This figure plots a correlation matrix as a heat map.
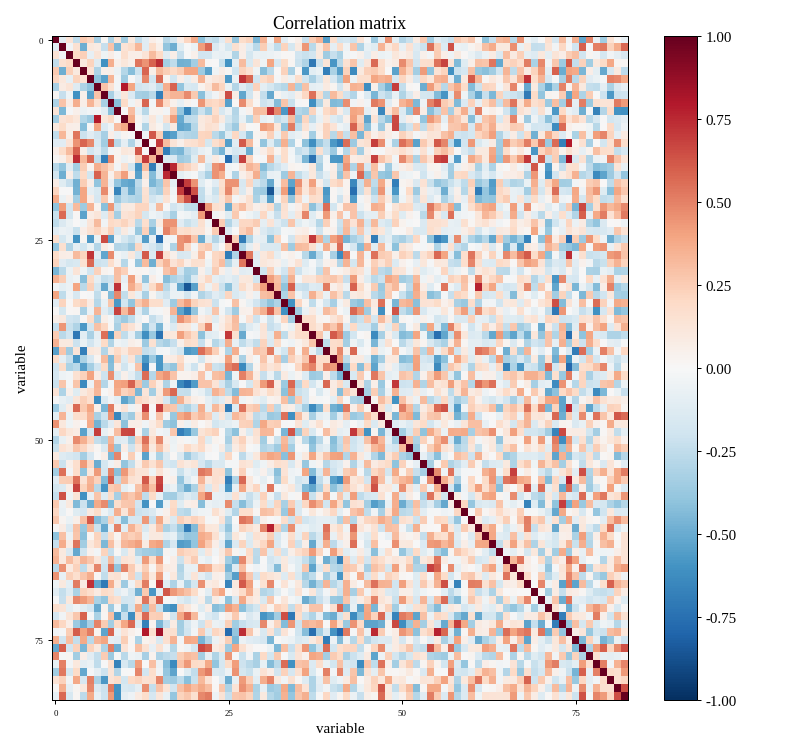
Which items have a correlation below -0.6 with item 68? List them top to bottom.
7, 25, 58
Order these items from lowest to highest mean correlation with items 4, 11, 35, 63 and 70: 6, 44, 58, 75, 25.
25, 58, 6, 75, 44
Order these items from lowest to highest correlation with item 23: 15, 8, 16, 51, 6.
51, 15, 8, 6, 16
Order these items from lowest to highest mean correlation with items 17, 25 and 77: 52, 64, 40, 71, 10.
10, 71, 52, 64, 40
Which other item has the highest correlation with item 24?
16
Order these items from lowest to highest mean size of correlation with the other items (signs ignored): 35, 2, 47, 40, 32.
2, 35, 32, 40, 47
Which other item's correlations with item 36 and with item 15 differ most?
74
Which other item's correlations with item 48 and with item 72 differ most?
30
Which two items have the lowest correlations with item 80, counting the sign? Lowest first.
7, 25
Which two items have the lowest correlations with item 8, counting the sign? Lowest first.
37, 25
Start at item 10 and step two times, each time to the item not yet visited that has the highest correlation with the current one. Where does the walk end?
49
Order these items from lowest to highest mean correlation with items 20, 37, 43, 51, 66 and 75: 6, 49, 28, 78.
28, 78, 49, 6
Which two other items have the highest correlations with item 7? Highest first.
25, 37
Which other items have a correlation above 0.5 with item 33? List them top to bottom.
47, 72, 78
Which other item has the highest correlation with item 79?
76
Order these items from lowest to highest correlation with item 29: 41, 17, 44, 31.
41, 44, 31, 17
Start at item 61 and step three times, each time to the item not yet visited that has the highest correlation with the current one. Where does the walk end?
34
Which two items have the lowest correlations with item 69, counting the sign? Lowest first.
14, 12
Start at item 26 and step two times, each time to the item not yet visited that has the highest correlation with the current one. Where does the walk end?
71
